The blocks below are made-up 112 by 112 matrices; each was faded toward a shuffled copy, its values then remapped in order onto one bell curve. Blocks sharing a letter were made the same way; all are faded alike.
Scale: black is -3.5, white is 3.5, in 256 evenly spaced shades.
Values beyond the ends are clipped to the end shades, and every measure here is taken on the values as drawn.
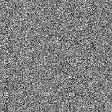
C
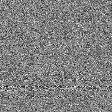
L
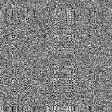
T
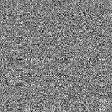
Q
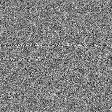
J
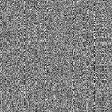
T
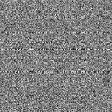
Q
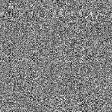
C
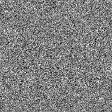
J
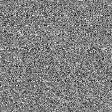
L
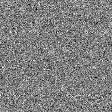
J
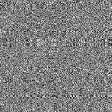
Q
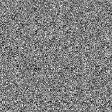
C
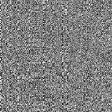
T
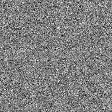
J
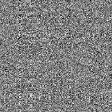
C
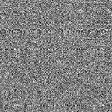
Q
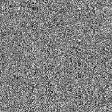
C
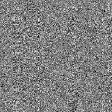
C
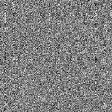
C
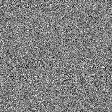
J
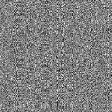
T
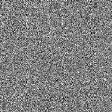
C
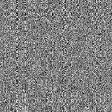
T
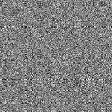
Q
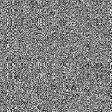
T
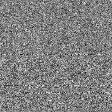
L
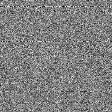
L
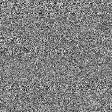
L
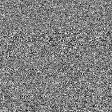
L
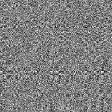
Q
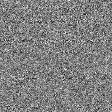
J
